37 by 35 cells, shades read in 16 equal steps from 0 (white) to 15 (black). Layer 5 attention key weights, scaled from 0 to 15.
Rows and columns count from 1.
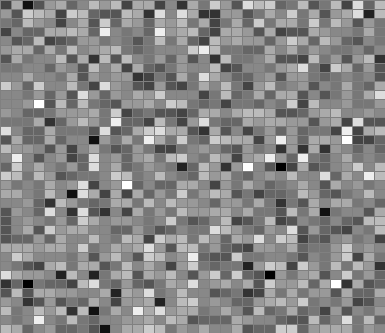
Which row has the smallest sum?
20
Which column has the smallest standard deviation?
29
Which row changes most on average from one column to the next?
1
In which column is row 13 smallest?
11
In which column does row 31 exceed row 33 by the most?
25
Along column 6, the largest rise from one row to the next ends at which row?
31
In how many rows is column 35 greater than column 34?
19
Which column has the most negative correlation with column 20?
12
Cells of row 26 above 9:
6
